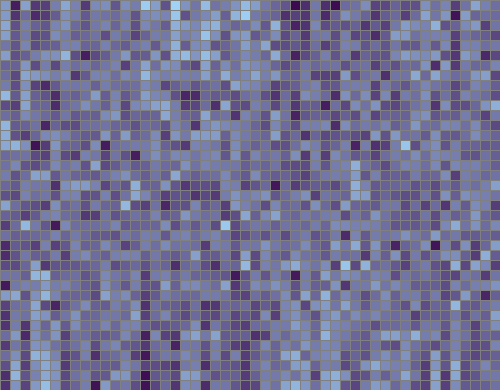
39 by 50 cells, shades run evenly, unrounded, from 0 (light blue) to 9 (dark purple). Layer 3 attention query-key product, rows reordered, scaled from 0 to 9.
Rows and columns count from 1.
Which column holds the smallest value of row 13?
1
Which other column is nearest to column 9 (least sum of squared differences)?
12
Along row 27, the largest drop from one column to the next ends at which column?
35
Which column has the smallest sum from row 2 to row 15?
21
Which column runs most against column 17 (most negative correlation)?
13
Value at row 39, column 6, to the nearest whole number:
3
